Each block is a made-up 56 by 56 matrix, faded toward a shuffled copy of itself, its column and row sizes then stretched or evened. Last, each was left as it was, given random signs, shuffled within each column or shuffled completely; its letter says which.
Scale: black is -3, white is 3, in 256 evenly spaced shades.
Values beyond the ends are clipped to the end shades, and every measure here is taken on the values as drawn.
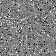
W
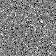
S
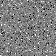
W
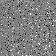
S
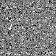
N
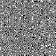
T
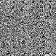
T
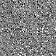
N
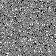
W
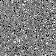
S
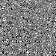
N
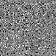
T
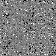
N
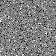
W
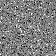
W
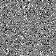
N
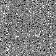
S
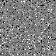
N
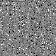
S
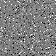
S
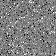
W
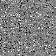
N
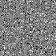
T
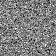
W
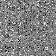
N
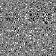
T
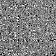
N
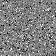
W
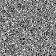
N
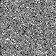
W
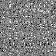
T
